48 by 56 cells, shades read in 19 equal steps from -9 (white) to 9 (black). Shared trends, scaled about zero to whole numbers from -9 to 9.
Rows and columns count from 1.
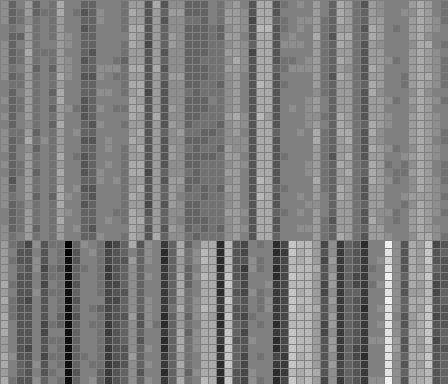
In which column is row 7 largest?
32
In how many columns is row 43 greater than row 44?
5
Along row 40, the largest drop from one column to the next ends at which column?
29
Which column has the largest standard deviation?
9
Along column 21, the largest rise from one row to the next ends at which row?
31
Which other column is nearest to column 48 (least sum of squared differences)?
20
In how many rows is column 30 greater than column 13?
18
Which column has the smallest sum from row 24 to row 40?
49
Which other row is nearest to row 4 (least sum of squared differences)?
11
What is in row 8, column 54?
-2
